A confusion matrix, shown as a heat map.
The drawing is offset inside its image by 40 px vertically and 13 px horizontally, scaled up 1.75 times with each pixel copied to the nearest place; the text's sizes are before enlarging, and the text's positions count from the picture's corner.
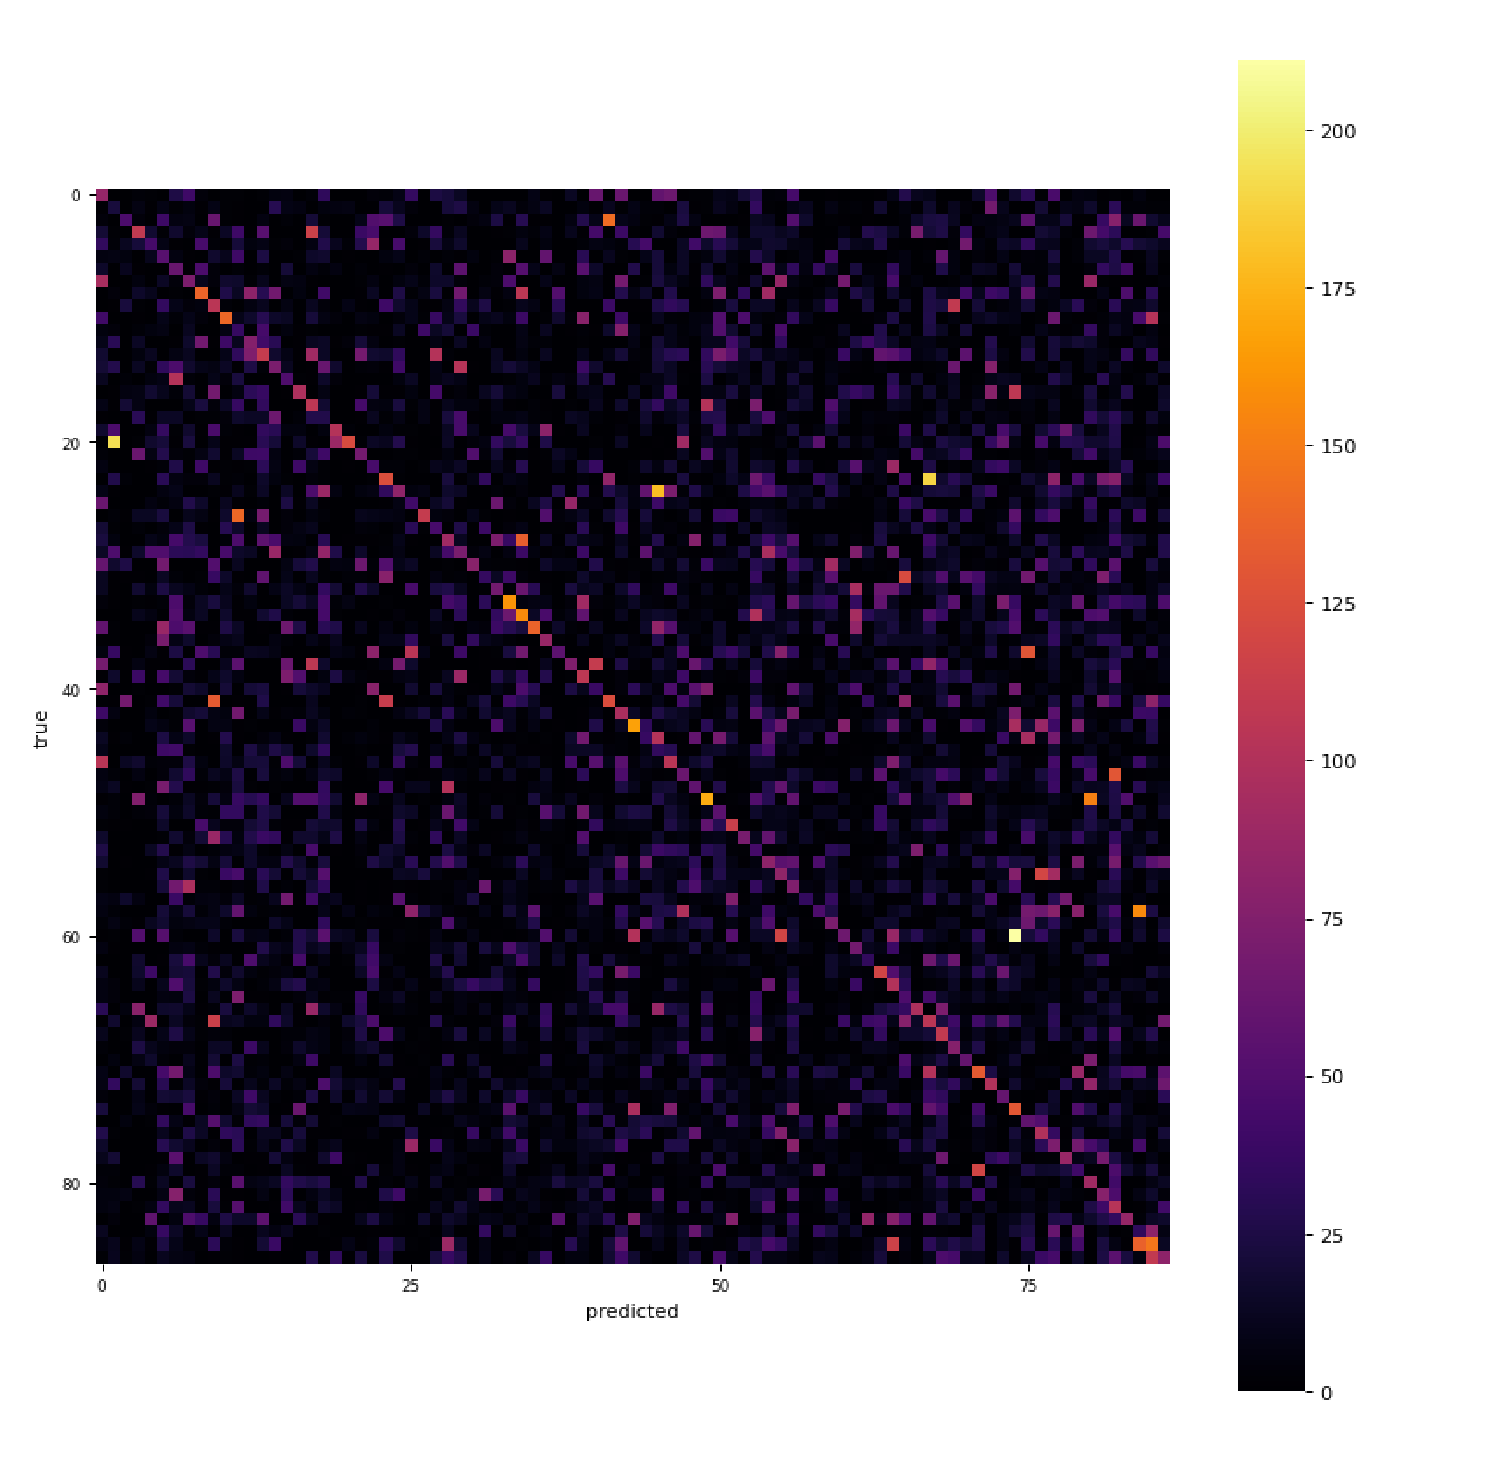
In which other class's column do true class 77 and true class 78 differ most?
25
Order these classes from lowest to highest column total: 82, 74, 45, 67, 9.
9, 45, 74, 67, 82
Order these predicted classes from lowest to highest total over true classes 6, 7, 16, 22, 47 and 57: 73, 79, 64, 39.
79, 73, 39, 64
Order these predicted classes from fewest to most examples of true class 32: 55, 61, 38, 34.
55, 38, 34, 61
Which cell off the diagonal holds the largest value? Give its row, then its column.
60, 74
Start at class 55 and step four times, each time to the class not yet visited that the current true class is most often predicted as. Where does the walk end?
34
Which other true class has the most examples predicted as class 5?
35
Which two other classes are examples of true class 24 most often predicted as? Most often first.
45, 18
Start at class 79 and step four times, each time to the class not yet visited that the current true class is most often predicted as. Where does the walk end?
69
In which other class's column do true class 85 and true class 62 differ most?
84
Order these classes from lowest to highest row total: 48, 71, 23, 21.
21, 48, 71, 23
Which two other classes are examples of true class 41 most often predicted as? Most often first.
9, 23
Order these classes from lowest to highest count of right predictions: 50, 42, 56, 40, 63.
40, 50, 56, 42, 63
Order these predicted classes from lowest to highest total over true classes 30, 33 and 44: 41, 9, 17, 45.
41, 17, 9, 45
